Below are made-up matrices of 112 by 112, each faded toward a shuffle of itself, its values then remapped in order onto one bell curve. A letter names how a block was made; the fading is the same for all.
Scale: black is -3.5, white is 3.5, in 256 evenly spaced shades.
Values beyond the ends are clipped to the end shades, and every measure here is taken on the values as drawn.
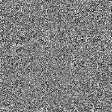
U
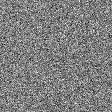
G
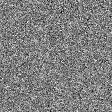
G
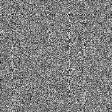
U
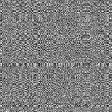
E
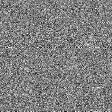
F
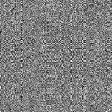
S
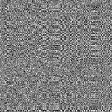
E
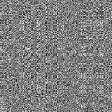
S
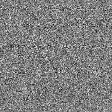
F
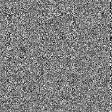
U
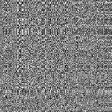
S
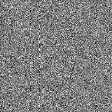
U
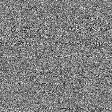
F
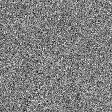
G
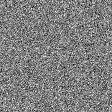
G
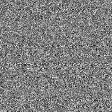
F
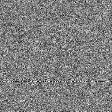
F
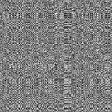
E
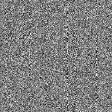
U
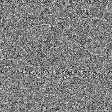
F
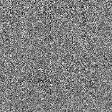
U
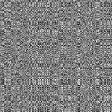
E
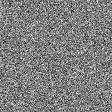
G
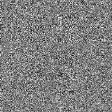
U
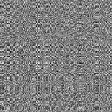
E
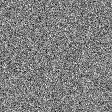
G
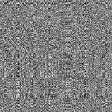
S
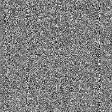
U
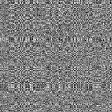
E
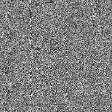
U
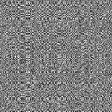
E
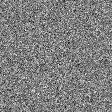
G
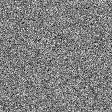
G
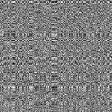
E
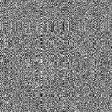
S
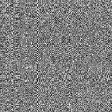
S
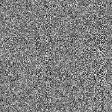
U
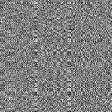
E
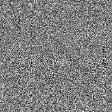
U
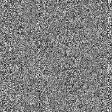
U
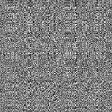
S
